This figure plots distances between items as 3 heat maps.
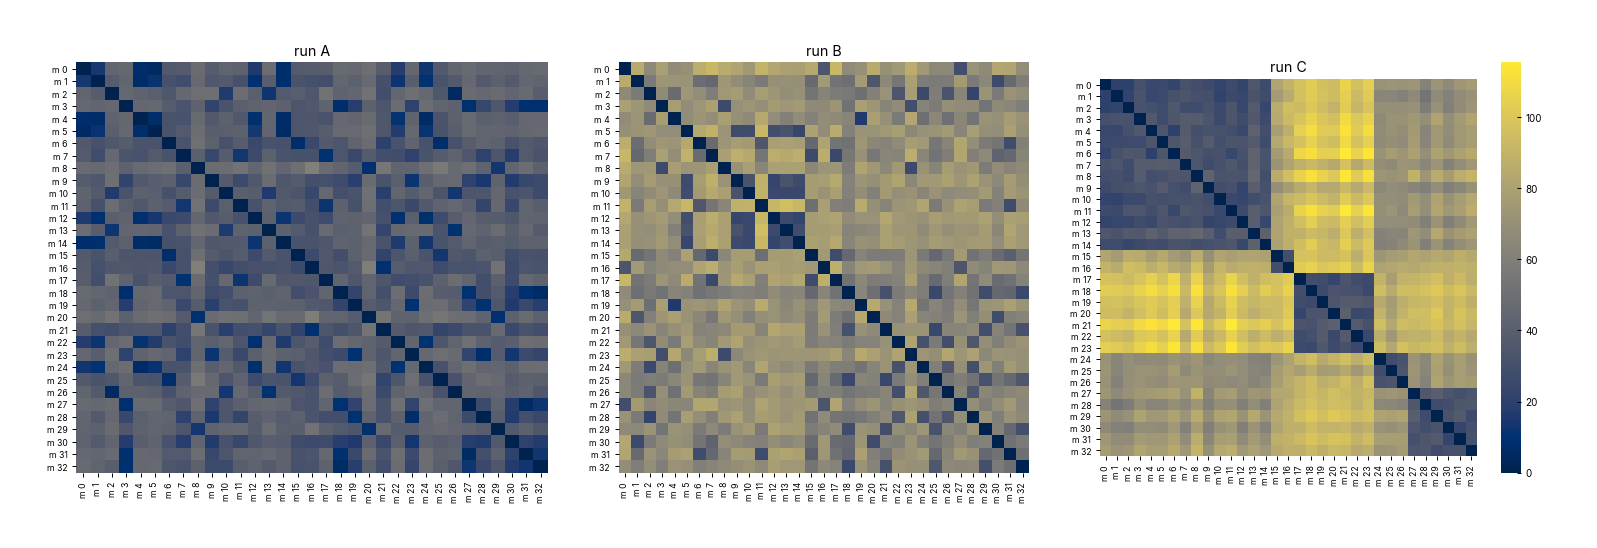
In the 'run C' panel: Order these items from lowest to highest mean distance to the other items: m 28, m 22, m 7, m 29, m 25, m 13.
m 7, m 13, m 28, m 25, m 29, m 22
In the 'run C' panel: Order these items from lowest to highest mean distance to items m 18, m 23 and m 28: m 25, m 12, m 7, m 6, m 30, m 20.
m 20, m 30, m 25, m 7, m 12, m 6
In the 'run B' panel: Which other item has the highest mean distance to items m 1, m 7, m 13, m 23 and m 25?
m 0
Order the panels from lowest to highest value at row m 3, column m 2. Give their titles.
run C, run A, run B
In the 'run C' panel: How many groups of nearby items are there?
5
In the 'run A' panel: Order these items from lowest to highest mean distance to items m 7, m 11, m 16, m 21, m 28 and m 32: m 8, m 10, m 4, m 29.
m 10, m 4, m 29, m 8
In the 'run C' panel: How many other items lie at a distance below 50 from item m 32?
5
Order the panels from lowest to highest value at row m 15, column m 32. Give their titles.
run A, run B, run C
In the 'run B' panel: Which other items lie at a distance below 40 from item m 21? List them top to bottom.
m 18, m 25, m 29, m 32
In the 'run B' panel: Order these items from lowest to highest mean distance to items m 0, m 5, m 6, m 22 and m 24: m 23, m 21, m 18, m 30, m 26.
m 26, m 18, m 30, m 21, m 23
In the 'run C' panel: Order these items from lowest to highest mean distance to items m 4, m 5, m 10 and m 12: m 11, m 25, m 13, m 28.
m 11, m 13, m 28, m 25
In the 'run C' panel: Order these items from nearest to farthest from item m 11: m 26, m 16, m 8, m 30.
m 8, m 26, m 30, m 16
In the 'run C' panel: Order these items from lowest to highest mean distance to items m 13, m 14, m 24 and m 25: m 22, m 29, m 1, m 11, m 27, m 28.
m 1, m 11, m 28, m 27, m 29, m 22
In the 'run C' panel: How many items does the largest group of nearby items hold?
15
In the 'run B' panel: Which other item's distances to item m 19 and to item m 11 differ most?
m 4
